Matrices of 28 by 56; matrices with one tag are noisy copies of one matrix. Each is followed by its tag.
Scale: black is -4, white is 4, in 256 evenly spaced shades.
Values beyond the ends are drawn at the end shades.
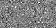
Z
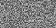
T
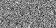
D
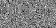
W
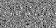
D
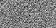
T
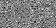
Z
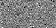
T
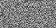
T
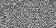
T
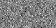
D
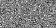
W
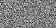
T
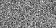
D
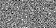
Z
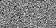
T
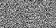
T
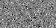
D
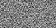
T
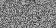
W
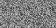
D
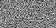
T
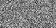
Z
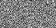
T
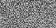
T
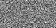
Z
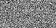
Z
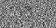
D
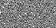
T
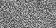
T
